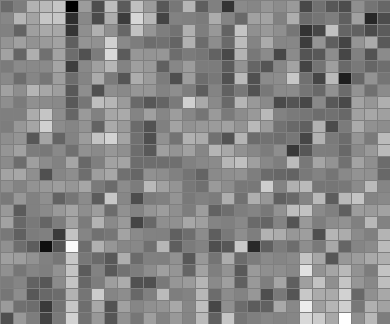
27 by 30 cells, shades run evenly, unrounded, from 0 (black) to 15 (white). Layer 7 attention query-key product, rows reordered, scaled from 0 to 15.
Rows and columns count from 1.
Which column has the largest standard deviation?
6
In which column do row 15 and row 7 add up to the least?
27
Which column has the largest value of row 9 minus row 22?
15
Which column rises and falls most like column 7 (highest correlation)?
4
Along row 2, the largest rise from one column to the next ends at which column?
11
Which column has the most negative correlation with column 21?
8
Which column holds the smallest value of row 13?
23
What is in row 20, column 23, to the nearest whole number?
9
